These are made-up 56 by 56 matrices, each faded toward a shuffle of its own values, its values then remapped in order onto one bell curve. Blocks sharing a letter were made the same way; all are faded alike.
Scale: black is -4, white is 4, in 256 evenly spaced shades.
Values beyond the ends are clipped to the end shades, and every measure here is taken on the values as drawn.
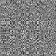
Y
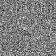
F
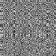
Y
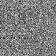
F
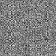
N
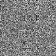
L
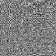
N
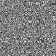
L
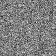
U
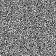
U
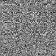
L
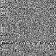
N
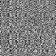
Y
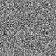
F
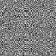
Y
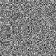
F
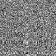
F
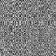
Y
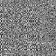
N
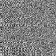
N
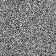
U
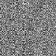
L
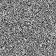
U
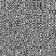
L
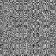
Y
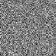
L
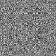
N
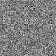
F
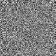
L
